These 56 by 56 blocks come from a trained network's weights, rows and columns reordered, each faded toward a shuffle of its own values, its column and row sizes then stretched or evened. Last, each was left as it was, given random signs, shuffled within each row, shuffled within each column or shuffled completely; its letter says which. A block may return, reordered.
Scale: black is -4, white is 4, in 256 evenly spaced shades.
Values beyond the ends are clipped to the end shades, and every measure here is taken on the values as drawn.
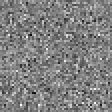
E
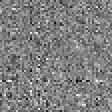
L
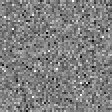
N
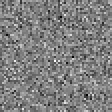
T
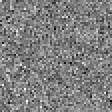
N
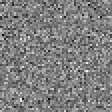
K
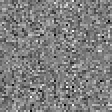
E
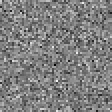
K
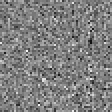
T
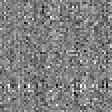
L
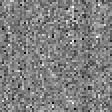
T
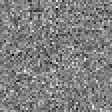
T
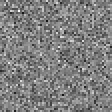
N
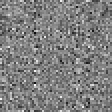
L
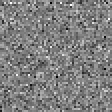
K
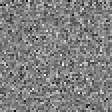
K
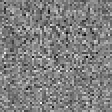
L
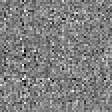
E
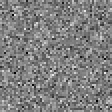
K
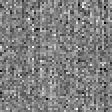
L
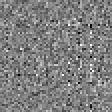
E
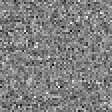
K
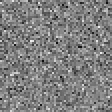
N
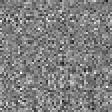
L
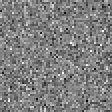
N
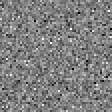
N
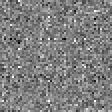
E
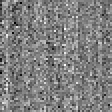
T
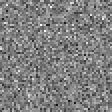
N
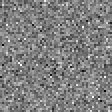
N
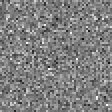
K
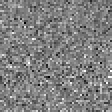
K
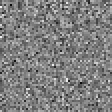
T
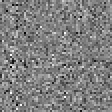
L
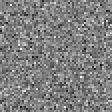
N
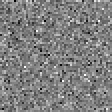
K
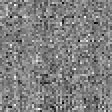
L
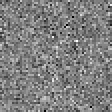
T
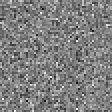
T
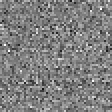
K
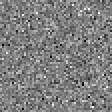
N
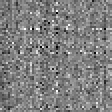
L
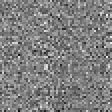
L
